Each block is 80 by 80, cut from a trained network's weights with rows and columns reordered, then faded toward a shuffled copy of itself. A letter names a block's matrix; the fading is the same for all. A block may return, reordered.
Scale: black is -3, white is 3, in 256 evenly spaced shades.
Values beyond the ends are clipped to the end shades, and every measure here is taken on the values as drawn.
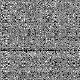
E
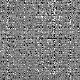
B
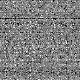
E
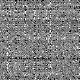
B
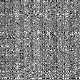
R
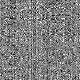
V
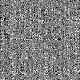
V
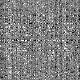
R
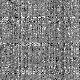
R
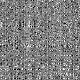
V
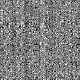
V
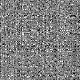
V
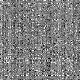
R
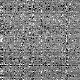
B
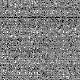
E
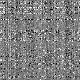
R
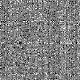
V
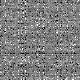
B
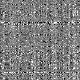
R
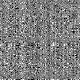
V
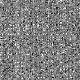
V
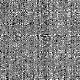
R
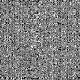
V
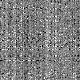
R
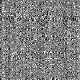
V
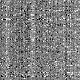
R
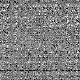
E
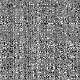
R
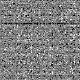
E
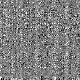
V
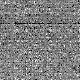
E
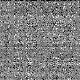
E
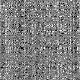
R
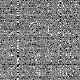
B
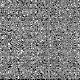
E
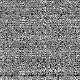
B
